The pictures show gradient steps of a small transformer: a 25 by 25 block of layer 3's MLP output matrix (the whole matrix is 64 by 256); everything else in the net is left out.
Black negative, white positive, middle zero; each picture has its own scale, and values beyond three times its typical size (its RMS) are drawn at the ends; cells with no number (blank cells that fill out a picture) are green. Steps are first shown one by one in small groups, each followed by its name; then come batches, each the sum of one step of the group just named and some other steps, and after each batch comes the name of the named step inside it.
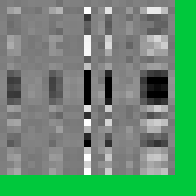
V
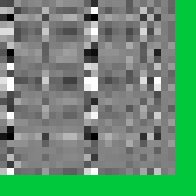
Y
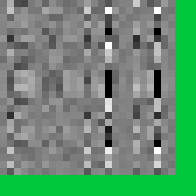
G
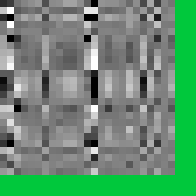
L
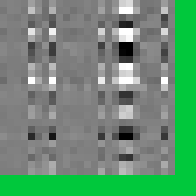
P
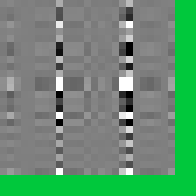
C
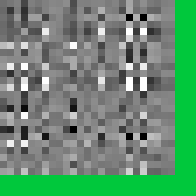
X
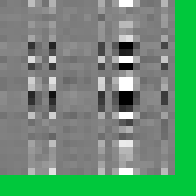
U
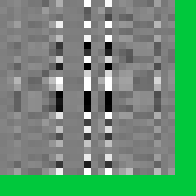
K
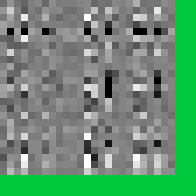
G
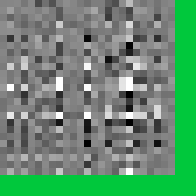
C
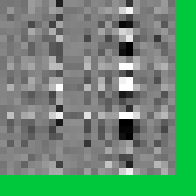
P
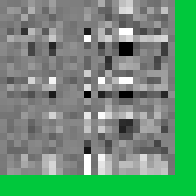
P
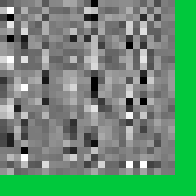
L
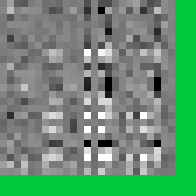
G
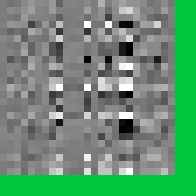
P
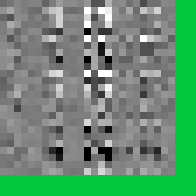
L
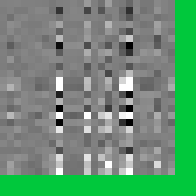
C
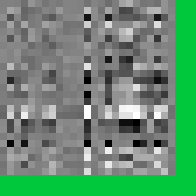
V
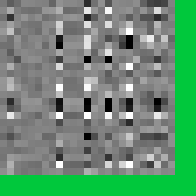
Y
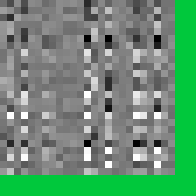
Y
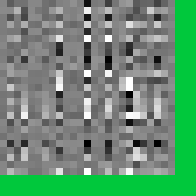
C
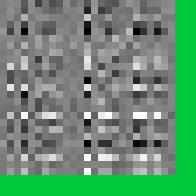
X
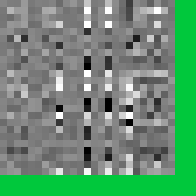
K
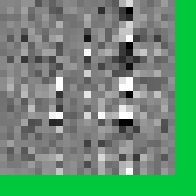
C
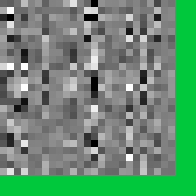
L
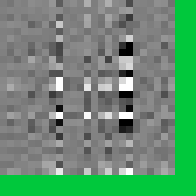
C
